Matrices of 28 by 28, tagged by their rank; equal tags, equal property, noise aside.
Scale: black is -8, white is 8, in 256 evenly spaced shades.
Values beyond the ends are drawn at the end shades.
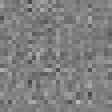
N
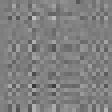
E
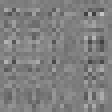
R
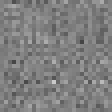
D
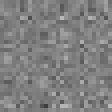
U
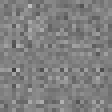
D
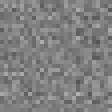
D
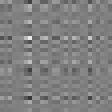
E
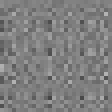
R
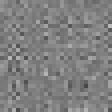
U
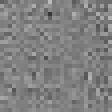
D
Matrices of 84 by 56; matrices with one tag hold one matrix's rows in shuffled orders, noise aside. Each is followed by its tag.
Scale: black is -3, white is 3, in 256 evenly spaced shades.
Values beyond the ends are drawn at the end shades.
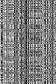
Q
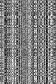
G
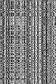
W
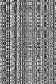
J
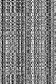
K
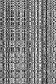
W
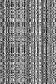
W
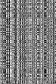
J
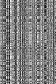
J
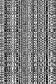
G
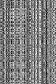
W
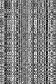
G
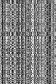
K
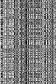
Q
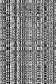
J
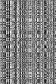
J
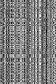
W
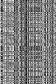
Q
